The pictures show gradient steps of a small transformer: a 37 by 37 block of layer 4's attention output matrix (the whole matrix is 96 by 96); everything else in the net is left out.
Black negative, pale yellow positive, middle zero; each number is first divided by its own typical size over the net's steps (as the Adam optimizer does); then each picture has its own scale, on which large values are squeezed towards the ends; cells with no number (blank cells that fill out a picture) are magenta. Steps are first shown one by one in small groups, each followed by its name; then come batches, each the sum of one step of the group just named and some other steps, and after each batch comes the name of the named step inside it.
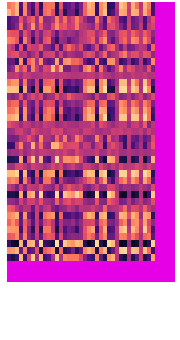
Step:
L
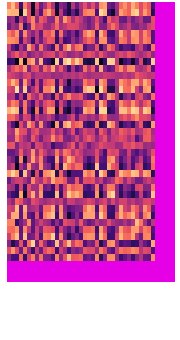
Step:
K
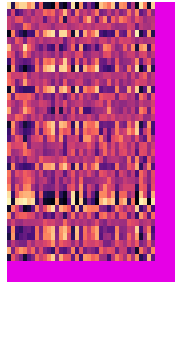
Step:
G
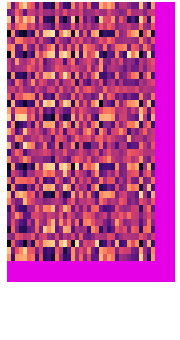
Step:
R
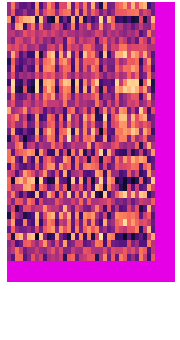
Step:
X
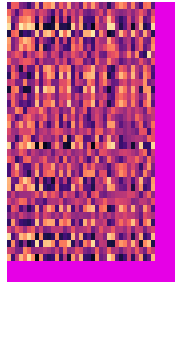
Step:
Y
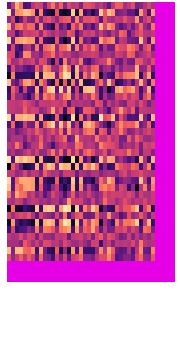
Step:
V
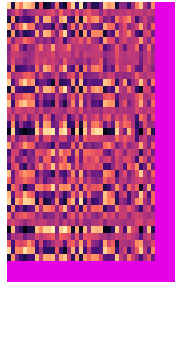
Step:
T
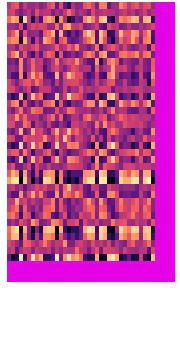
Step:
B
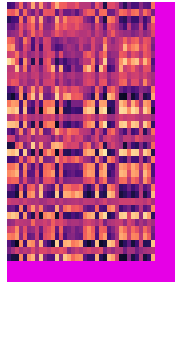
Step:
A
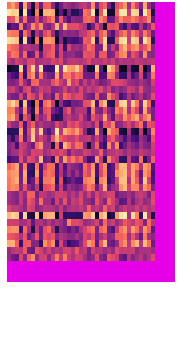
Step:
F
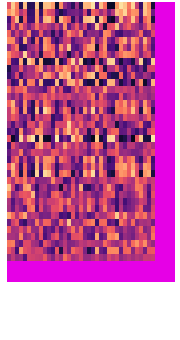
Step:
F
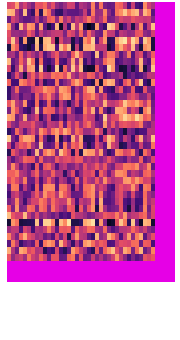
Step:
F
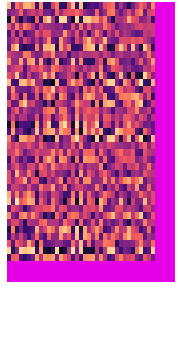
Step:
T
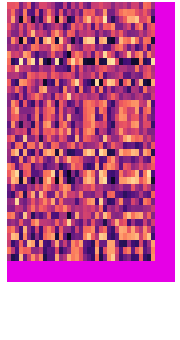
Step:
B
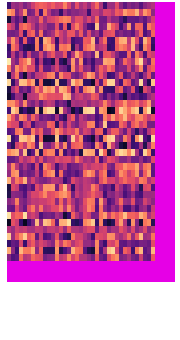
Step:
A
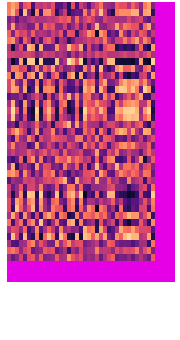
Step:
K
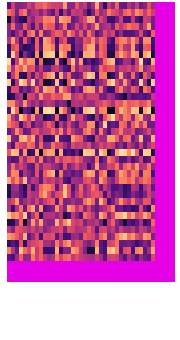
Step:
A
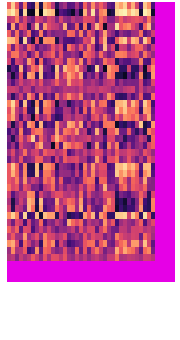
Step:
F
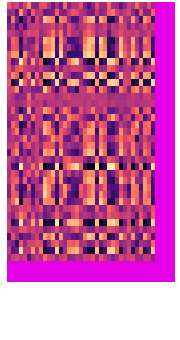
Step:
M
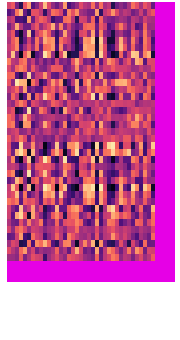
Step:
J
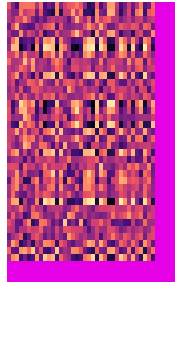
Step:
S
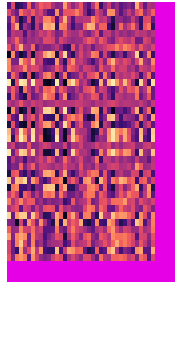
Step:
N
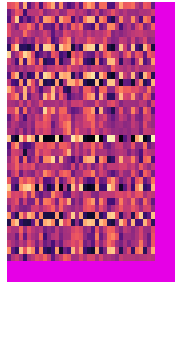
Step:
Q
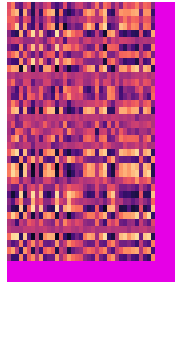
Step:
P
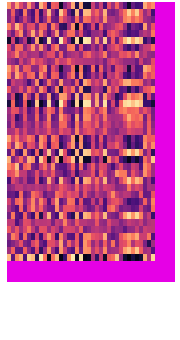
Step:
P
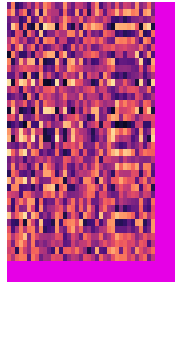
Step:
N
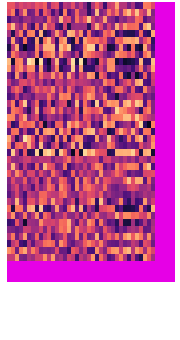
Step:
S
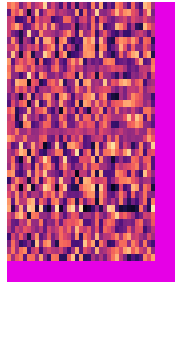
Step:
J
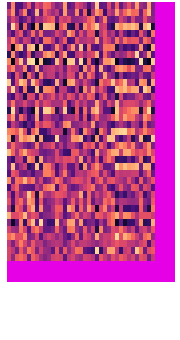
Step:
N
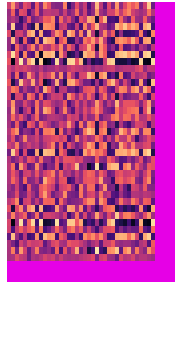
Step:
M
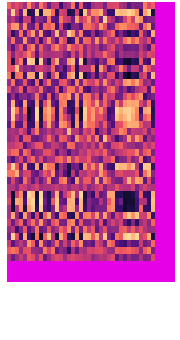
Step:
P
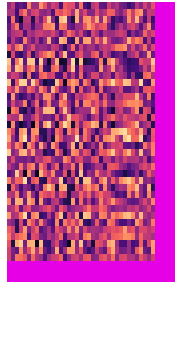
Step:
N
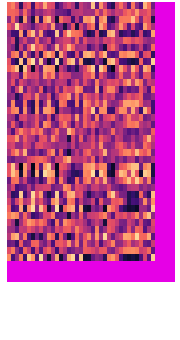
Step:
P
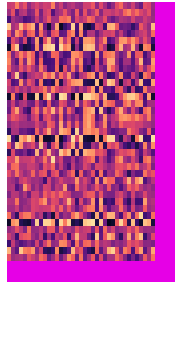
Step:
Q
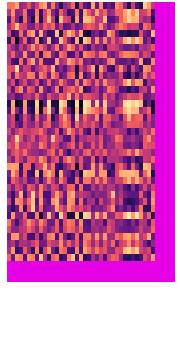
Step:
P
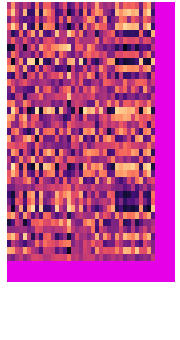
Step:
P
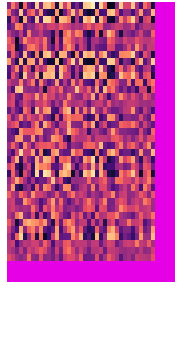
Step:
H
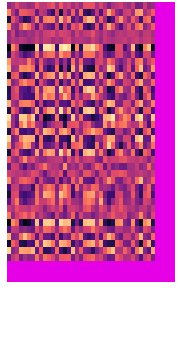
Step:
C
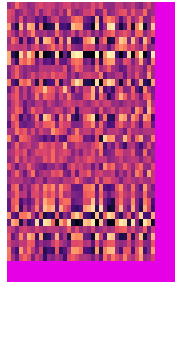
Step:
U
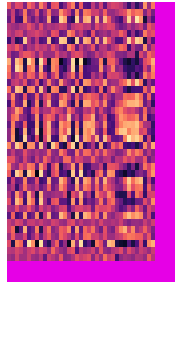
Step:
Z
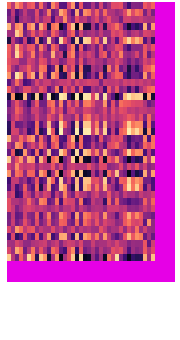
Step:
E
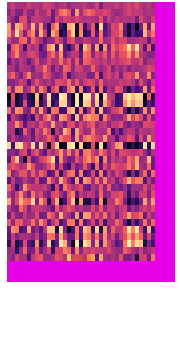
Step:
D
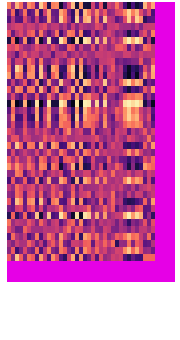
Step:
Z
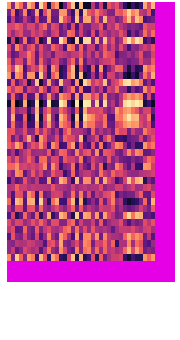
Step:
Z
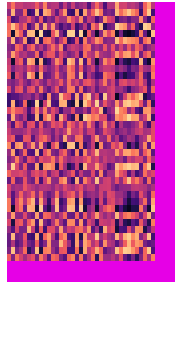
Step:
D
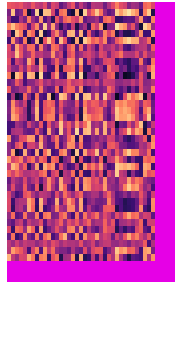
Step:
E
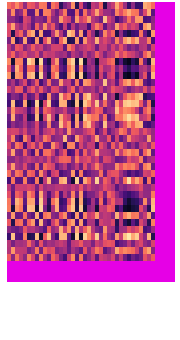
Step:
Z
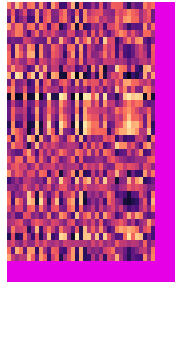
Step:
E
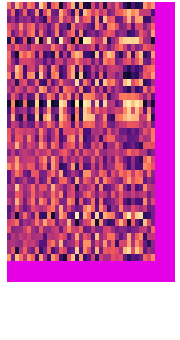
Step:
U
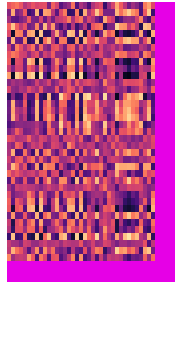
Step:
E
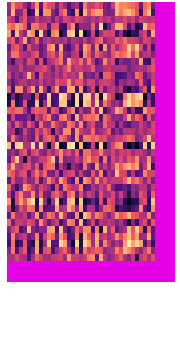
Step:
D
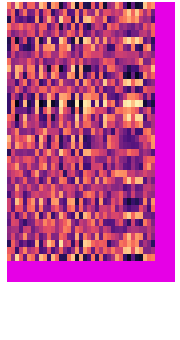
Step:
C
